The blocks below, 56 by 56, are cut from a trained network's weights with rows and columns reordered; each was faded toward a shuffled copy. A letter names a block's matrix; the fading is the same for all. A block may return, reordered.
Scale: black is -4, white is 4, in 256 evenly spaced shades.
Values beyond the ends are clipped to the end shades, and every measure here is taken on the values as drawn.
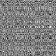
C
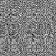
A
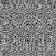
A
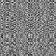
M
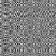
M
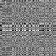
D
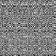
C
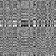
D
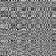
D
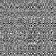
C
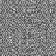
A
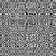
D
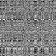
C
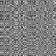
M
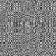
M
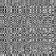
M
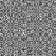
A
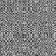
M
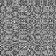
A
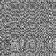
A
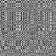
M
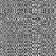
M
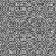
A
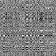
C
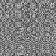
A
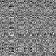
C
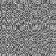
A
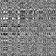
C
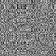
M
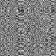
M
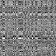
C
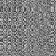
M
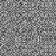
A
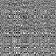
C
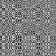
M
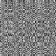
M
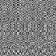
M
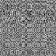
A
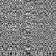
C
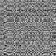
C
